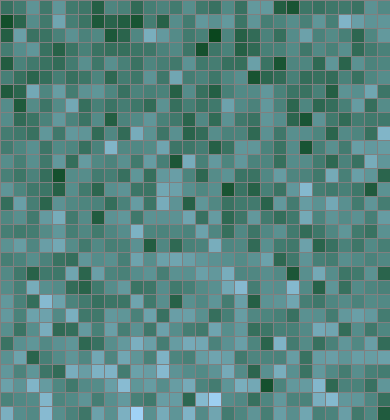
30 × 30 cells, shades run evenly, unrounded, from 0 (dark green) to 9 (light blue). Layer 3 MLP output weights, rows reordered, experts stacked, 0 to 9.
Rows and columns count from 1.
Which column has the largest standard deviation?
17
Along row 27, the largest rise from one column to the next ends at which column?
6
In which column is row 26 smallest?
3
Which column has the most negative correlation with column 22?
30
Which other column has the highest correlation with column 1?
10
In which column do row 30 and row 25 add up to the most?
11
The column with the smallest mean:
20
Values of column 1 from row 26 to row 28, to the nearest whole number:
5 5 6
